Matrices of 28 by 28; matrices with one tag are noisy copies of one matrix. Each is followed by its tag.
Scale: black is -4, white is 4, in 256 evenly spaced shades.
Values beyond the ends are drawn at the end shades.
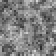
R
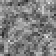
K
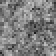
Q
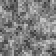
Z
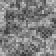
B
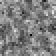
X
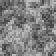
R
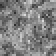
R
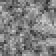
Z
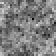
B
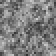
Q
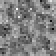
X
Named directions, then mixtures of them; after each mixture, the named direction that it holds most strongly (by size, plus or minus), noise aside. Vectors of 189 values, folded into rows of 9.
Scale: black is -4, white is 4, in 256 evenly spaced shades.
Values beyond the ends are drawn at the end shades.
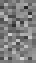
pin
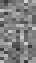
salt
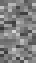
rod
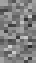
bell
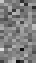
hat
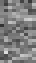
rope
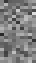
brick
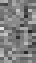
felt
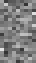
brick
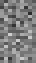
pin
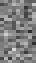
felt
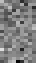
hat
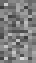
pin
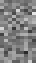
brick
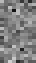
hat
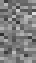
brick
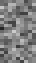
rod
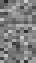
salt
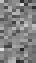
hat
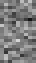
rope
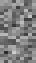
bell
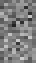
pin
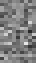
felt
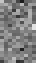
hat
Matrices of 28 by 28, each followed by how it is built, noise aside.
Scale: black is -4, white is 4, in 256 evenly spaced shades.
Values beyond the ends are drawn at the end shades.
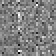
uneven columns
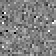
sparse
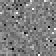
sparse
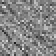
Toeplitz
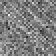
Toeplitz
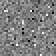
sparse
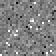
sparse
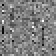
uneven columns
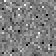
sparse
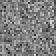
noise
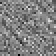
Toeplitz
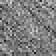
Toeplitz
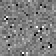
sparse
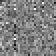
uneven columns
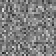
blocks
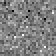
sparse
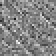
Toeplitz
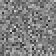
noise
